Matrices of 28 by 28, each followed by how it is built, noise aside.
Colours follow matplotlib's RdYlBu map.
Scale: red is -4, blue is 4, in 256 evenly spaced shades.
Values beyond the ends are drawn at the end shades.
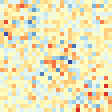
block diagonal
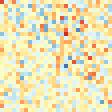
upper triangular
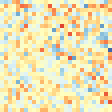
upper triangular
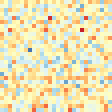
repeating columns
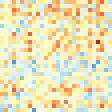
blocks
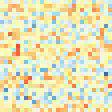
blocks
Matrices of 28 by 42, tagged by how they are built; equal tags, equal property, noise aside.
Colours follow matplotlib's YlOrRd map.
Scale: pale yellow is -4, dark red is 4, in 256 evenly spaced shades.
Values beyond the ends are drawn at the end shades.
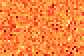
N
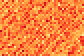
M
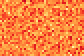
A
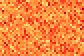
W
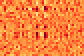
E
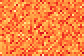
M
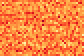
A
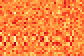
E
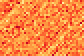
M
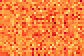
A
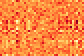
E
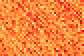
W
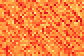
W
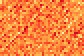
M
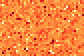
N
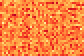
A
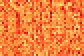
A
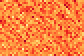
W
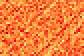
M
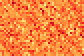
W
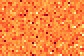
N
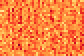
A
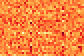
E
